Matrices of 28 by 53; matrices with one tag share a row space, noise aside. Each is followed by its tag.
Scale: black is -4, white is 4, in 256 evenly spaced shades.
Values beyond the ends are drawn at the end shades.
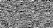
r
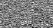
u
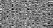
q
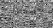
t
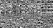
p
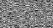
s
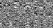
s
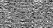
u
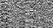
t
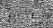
u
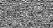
p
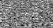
u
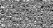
p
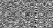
s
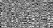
q
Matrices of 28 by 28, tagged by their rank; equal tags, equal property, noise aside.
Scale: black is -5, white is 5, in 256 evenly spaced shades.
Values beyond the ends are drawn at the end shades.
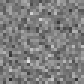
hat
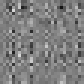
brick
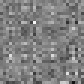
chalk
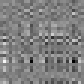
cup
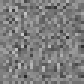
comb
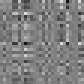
cup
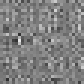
chalk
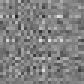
chalk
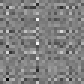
cup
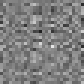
brick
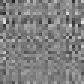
brick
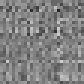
brick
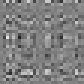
cup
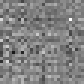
chalk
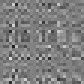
brick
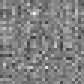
hat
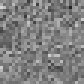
comb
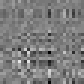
cup
